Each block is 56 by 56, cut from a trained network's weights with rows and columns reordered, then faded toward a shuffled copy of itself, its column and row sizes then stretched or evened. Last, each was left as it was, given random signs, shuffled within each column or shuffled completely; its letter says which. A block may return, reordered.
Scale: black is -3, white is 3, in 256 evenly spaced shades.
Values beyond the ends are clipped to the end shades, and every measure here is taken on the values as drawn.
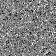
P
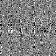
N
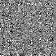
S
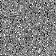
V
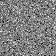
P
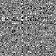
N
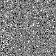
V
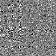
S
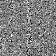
V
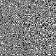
N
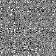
N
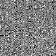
S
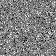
P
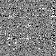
S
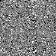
S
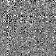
S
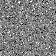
P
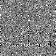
S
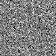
V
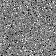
P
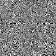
S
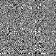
N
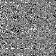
S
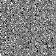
V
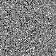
V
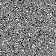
P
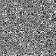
N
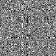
N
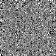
S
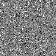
V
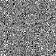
N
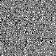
S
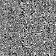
V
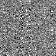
S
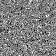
P
